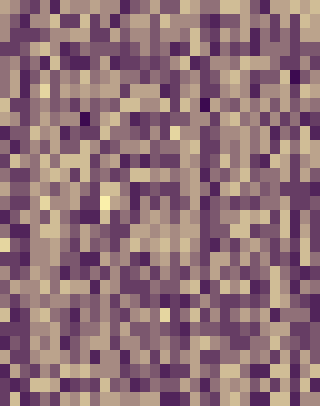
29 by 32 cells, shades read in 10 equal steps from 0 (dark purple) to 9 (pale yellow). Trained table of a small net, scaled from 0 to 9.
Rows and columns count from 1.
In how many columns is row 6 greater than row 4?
20
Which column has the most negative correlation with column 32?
4
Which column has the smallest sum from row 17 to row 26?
30
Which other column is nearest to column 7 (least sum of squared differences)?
8
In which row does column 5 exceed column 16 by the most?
15
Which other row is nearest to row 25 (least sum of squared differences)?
24
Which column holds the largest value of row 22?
28
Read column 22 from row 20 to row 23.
6 3 3 5
